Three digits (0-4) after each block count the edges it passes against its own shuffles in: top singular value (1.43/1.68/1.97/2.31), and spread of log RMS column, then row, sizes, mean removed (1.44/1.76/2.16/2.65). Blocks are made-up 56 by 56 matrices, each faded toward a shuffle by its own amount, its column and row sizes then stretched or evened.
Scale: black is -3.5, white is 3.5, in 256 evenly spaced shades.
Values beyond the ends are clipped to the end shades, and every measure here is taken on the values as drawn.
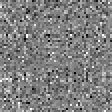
3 1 1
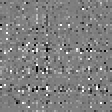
2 3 4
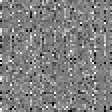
3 4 1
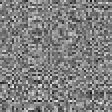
4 1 2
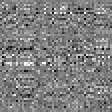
4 0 4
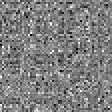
3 1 0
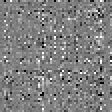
0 4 3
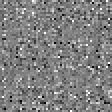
0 2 2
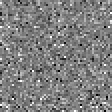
1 1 2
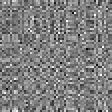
4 0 1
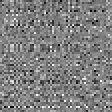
4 0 3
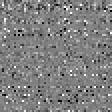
0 1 4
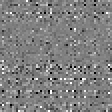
2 2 4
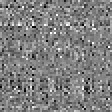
3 2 2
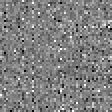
1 3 1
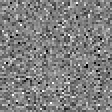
3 1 0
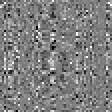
4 4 0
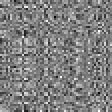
4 3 2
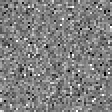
0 0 0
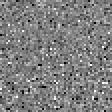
0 0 1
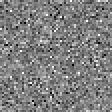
0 0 0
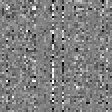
2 4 2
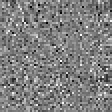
3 2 1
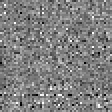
1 2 3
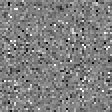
0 1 0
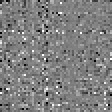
1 3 3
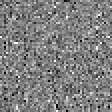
1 2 1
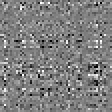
3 4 4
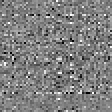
3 1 3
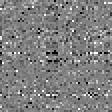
3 0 3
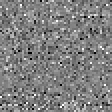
1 0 3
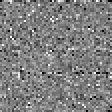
2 0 2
